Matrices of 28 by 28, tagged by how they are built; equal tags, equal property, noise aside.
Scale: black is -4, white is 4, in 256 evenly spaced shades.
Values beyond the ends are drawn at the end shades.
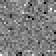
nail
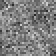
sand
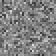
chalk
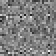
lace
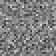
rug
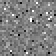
nail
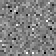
nail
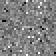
nail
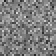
rug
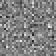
lace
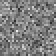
chalk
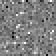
nail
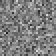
chalk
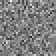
chalk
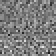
rug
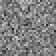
chalk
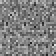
rug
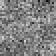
sand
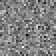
rug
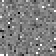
nail
